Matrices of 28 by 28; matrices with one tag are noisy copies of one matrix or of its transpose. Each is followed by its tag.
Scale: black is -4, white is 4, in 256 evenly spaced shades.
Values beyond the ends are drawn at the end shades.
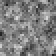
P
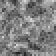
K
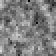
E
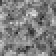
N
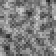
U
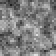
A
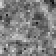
E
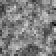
P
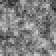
A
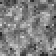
P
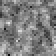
K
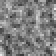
U
